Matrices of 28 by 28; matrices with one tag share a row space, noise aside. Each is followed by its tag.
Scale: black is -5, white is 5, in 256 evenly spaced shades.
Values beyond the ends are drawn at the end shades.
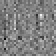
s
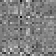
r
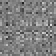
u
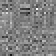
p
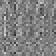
s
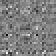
p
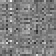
p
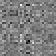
r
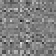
r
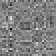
p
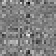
r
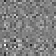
s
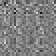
s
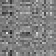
p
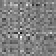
r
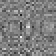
r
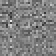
p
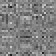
p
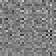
u
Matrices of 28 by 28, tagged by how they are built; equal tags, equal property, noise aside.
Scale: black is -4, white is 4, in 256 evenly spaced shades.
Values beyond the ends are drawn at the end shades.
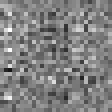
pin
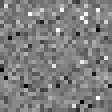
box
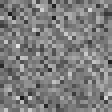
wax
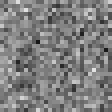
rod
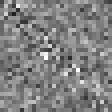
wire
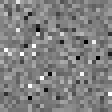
box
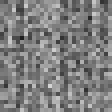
rod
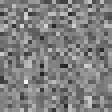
pin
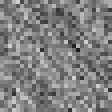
wax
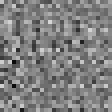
pin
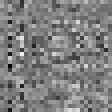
pin
